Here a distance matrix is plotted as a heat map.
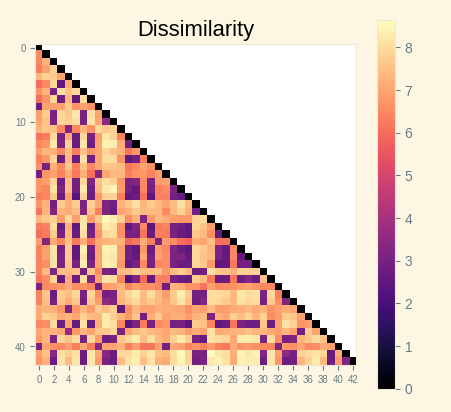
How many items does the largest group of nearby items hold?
16
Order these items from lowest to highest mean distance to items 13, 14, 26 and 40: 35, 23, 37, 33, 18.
37, 18, 23, 35, 33
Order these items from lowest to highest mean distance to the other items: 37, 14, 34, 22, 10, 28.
37, 28, 22, 34, 10, 14
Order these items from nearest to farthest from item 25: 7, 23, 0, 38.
7, 0, 23, 38
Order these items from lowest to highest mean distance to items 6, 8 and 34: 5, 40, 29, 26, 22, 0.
22, 0, 40, 26, 5, 29
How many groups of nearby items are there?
6
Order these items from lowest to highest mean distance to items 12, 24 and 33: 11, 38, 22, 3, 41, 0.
3, 22, 0, 41, 11, 38
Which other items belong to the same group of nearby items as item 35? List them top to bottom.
4, 11, 38
